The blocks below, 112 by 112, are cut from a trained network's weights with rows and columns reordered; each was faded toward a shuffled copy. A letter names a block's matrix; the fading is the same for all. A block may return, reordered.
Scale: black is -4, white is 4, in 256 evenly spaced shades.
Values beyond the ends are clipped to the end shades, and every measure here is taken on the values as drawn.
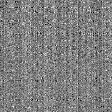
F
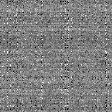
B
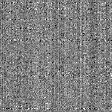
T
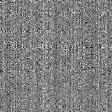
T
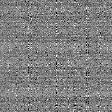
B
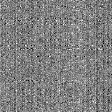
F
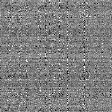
B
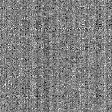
T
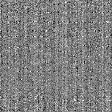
T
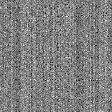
T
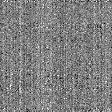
T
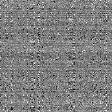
B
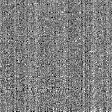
F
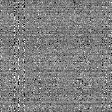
B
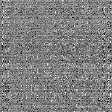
B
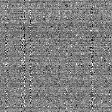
B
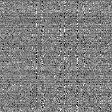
B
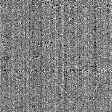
T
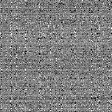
B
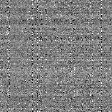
B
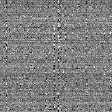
B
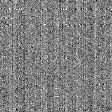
T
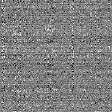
B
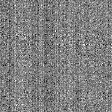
F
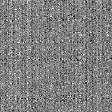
F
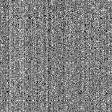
F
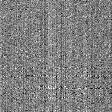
F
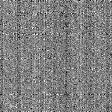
F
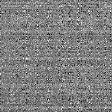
B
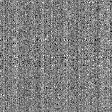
T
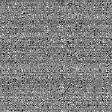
B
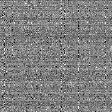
B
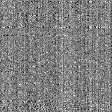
T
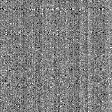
T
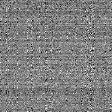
B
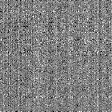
F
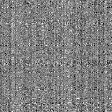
F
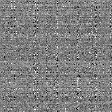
B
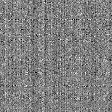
F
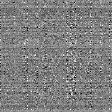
B
